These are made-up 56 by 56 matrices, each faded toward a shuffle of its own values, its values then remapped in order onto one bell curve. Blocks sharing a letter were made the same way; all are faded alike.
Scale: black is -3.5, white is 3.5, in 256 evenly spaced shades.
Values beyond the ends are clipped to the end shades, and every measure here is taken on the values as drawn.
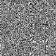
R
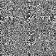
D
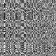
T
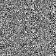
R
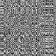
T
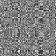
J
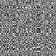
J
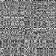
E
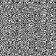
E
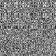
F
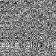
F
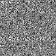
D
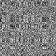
J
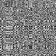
E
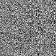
R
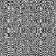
T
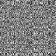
F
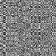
T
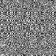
E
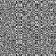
T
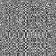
T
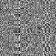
T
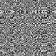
E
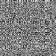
F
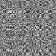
J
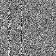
R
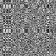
T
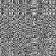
J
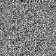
R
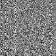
R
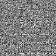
D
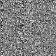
D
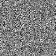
R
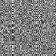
T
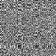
F
